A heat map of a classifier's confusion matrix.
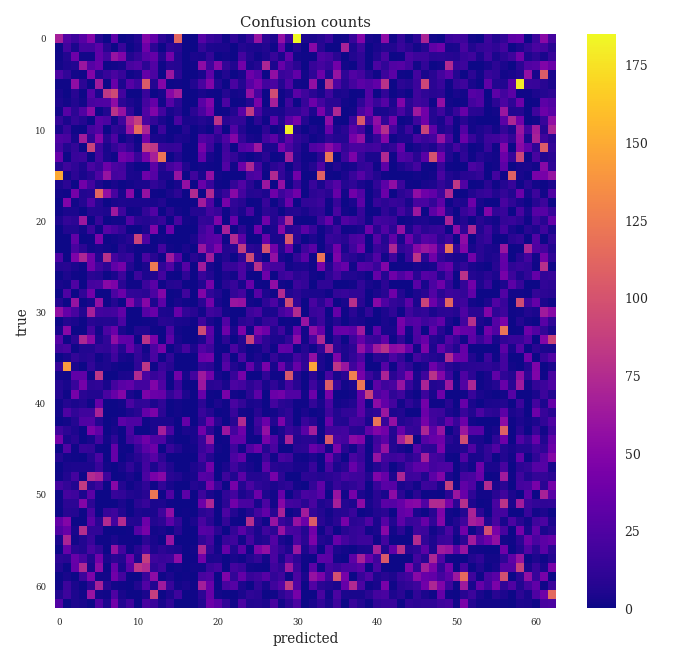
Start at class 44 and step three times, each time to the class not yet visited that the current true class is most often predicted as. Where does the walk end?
5
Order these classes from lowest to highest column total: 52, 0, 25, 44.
0, 44, 25, 52
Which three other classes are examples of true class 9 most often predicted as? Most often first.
38, 10, 20
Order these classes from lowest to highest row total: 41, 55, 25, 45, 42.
41, 45, 55, 42, 25
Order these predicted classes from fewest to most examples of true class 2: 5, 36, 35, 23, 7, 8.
36, 35, 23, 5, 8, 7
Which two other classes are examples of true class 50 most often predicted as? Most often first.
12, 61
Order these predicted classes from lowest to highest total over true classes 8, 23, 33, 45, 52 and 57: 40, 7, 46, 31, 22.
22, 40, 31, 46, 7
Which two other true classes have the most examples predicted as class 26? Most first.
23, 3
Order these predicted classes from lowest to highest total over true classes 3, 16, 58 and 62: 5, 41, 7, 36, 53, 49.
53, 36, 41, 7, 5, 49
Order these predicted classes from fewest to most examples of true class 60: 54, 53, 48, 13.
54, 53, 48, 13
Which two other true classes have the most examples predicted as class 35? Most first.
59, 36
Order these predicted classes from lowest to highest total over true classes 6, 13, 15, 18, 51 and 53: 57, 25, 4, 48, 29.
25, 4, 29, 57, 48
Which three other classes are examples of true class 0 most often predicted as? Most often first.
30, 15, 46
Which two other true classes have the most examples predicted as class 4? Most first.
12, 48
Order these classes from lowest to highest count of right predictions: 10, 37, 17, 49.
17, 49, 10, 37
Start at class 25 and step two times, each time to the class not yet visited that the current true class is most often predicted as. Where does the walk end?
61
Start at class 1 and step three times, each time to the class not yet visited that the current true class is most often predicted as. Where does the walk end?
56
